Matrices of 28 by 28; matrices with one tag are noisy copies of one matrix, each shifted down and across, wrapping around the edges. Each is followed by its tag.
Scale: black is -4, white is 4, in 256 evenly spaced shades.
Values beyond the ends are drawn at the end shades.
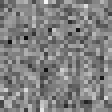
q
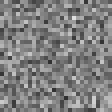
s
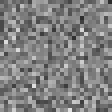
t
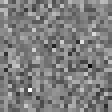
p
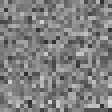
s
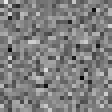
t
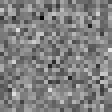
p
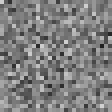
p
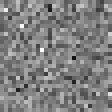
s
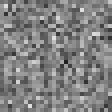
p
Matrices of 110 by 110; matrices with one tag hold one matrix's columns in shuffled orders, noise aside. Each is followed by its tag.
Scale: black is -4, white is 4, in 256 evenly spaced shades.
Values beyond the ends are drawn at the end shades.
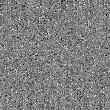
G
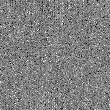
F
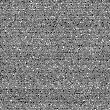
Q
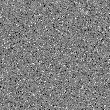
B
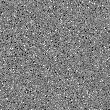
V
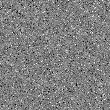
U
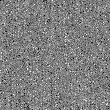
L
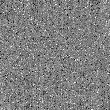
G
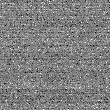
Q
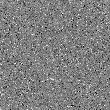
B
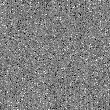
G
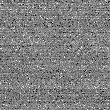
Q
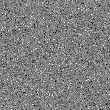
B
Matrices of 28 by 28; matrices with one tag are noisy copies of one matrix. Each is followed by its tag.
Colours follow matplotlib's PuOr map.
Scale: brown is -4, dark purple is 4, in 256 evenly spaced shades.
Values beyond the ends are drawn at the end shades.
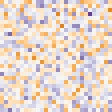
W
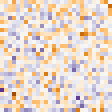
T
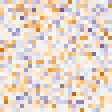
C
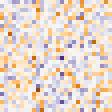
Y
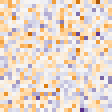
T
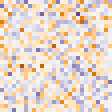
T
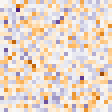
C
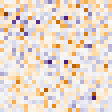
W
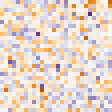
W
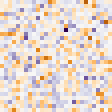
Y
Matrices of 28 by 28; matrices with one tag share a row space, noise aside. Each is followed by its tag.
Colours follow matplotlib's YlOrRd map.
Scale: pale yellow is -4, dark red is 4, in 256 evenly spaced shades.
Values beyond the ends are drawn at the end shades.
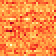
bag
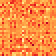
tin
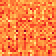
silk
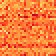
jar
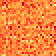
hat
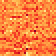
bag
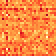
jar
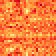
bag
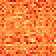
bag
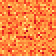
silk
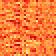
bag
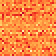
tin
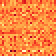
tin
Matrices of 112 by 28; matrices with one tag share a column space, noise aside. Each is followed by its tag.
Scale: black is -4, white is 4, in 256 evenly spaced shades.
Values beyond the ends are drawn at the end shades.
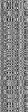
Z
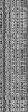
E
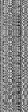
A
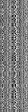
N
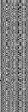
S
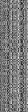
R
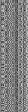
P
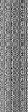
S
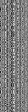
P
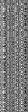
P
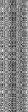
P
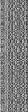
R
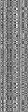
E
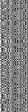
R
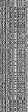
E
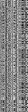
E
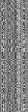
R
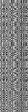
S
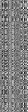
Z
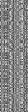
R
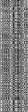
E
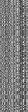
A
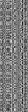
R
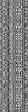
N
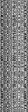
N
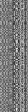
R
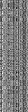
Z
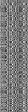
P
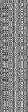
S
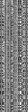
A
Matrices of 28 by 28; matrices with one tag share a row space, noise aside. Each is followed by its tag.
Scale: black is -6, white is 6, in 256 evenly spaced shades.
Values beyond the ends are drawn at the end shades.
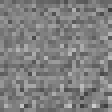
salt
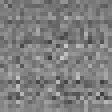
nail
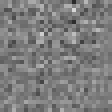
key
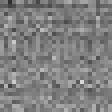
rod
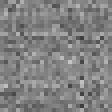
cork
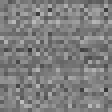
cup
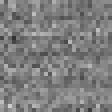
rod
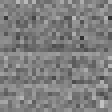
salt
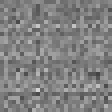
cup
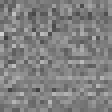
rod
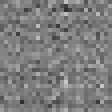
nail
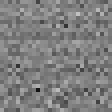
nail
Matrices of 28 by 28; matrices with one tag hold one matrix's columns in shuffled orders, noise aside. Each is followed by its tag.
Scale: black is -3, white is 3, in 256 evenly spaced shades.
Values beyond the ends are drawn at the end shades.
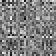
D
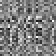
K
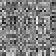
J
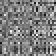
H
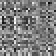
J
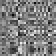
H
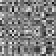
H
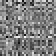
D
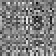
J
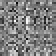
J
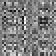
J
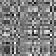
H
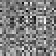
J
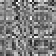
D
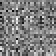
J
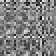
D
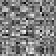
H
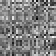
D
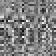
K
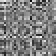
D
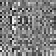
J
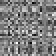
H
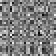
H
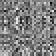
J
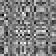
H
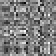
H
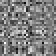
H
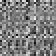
D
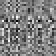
K
